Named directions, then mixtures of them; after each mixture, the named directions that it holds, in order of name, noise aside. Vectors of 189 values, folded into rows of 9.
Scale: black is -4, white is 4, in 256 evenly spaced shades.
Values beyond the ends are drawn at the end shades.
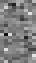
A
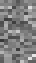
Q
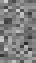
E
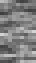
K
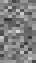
E, Q.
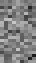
Q.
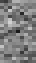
E, K, Q.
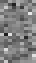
A.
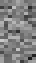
Q.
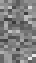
Q.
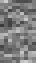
E, K, Q.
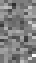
A, Q.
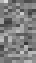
E, K.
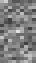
E, K, Q.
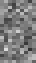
A, E, Q.
